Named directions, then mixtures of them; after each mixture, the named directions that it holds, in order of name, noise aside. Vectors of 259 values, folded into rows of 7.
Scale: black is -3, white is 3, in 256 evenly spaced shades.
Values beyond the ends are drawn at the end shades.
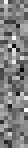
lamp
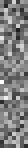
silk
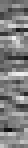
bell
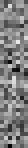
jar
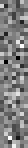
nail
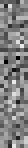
jar, nail.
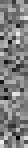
jar, nail, silk.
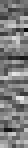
bell.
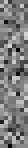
jar, lamp.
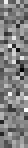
lamp.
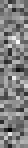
bell, jar, lamp.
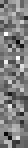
bell, lamp, nail.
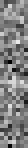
jar.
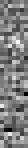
bell, jar, lamp.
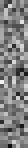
jar, lamp, silk.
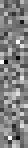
nail.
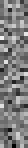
bell, lamp, nail.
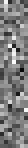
lamp.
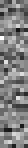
bell, nail, silk.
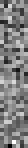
jar, nail, silk.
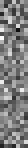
silk.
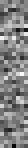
bell, nail, silk.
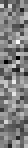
jar, nail.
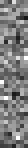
bell, nail, silk.
